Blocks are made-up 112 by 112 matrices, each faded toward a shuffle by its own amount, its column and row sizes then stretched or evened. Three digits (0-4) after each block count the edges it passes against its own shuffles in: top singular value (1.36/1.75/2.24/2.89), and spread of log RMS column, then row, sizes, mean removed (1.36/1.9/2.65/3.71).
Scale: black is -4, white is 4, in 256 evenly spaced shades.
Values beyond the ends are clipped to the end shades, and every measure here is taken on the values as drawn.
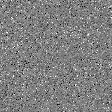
0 0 1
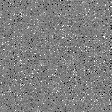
2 1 1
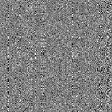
3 3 0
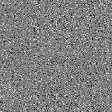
2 1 1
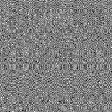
4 0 1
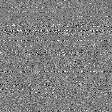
2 0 4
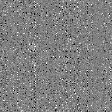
2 3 1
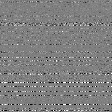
4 0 4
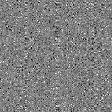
3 1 0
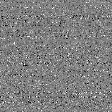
1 0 3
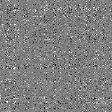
0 3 3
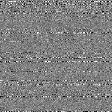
3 0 4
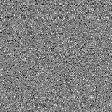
3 0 1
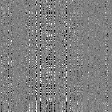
4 4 1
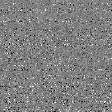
1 1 3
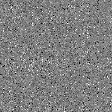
1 2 1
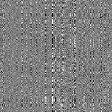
4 4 1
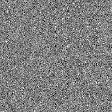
2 2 0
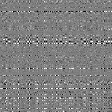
4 2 4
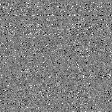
1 1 3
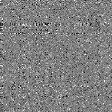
3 2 2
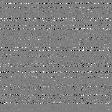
1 1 4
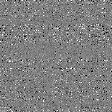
1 2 3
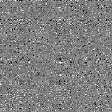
3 1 2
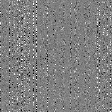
2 4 0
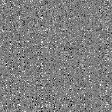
2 3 1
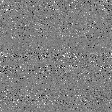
0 0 3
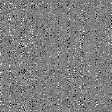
0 3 2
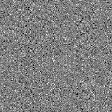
3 2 0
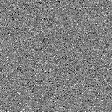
2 0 1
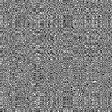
4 2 1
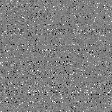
1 1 3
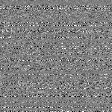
1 0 4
